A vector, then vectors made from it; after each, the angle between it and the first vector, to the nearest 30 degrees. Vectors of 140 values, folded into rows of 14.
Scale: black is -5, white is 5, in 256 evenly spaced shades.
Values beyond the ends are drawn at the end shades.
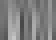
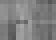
120 degrees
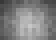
90 degrees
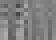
120 degrees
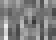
120 degrees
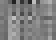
60 degrees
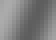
90 degrees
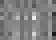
60 degrees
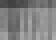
120 degrees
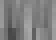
120 degrees
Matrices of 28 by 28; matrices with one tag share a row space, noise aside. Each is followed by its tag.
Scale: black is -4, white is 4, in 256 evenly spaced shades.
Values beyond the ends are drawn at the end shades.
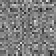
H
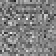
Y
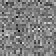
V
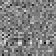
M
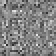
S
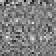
M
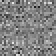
V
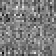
V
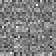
V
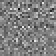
H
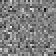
Y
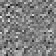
M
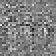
Y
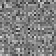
V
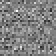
V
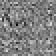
M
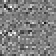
Y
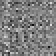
M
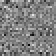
M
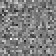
M
